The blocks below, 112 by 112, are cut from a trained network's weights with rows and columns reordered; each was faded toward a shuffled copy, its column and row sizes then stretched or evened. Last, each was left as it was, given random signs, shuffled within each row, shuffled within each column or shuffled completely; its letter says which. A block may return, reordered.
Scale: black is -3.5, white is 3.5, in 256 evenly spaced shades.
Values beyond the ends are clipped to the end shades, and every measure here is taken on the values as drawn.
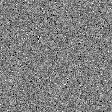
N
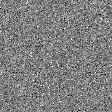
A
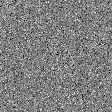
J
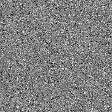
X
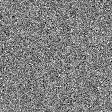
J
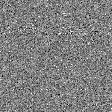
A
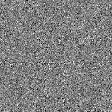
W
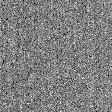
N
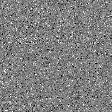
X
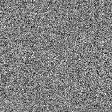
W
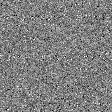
A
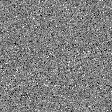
A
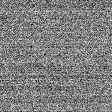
W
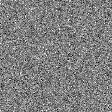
N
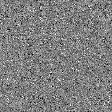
X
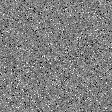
J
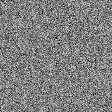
N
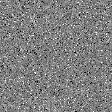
W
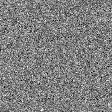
A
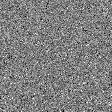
A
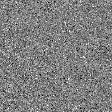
X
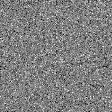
W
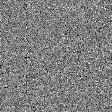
X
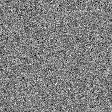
A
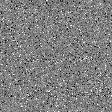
A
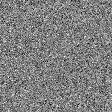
J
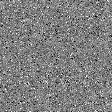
A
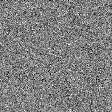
X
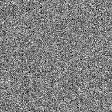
W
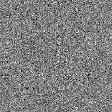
W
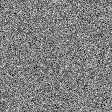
J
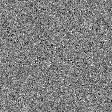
A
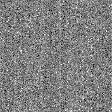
N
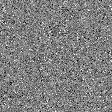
A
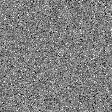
N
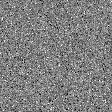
J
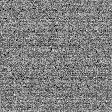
A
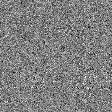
X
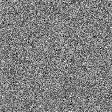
X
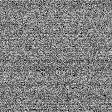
W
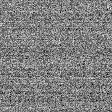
W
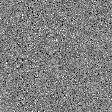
N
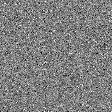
X
